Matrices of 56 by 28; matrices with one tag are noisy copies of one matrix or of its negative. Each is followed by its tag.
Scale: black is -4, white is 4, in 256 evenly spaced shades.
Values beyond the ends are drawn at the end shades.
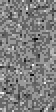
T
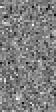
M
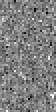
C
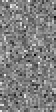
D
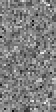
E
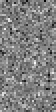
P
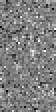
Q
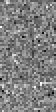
Q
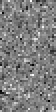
T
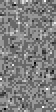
P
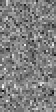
Q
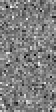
D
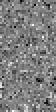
E
